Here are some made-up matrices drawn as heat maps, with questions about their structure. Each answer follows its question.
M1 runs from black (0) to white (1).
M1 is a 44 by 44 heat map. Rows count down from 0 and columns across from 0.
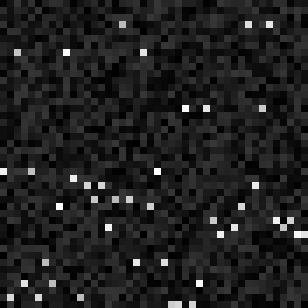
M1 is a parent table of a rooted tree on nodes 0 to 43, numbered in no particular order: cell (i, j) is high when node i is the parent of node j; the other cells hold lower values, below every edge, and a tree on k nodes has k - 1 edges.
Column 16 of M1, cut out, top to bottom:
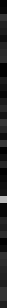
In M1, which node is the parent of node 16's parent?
40
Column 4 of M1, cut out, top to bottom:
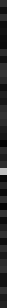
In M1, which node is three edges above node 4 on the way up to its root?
33
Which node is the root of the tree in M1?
32
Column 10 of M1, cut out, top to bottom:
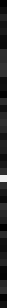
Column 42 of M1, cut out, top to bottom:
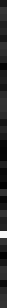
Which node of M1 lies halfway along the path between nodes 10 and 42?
43
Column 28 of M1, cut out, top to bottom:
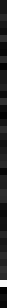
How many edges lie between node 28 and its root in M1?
2
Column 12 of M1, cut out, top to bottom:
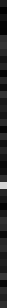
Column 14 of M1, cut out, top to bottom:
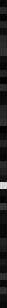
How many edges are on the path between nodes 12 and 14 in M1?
2
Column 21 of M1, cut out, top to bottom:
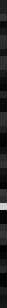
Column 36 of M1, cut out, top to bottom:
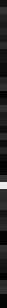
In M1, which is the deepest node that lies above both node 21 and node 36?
15
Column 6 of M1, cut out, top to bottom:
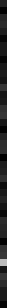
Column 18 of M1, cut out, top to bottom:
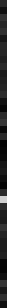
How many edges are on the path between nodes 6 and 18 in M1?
6
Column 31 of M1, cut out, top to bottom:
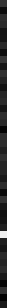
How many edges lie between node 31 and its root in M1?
2
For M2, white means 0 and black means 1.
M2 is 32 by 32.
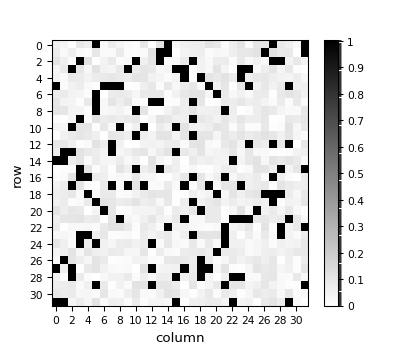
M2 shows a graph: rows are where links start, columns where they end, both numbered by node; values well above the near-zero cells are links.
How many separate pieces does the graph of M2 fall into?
2
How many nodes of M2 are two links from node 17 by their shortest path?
9
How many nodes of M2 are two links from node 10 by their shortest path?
8
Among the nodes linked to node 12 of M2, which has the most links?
node 27
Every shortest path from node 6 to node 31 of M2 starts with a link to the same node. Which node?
node 5
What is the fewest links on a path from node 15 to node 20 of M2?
3
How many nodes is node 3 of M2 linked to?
6
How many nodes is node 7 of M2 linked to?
4
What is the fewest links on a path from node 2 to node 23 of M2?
2
